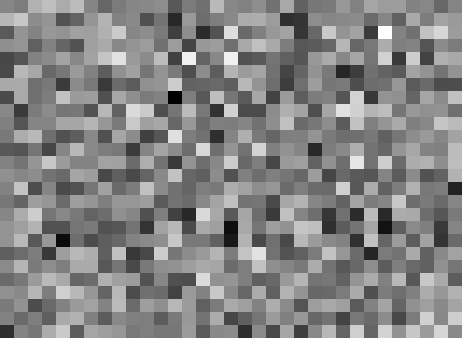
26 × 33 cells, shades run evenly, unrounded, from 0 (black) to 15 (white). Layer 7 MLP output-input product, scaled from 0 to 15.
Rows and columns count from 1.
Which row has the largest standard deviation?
5
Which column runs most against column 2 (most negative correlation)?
26
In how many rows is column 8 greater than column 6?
9
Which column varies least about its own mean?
7
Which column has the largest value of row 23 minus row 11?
16
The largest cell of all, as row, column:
3, 28
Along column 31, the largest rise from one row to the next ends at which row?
22
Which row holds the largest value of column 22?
18
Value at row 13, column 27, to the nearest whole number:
7
